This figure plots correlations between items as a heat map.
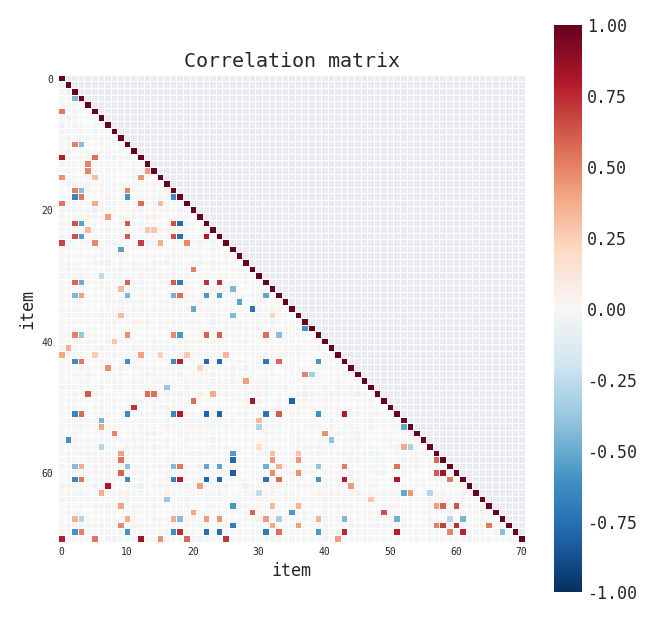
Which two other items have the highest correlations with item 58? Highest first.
60, 68
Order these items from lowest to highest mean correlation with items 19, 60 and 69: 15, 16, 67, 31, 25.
31, 67, 16, 15, 25
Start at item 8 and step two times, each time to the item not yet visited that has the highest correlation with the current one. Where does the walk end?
40
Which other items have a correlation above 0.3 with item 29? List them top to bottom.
20, 49, 66
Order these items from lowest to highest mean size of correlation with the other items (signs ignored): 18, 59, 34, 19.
34, 19, 59, 18
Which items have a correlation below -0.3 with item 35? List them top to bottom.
20, 29, 49, 66
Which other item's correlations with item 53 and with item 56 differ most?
52
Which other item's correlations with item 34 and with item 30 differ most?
27
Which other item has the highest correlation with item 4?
48
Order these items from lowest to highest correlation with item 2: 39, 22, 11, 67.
11, 67, 39, 22
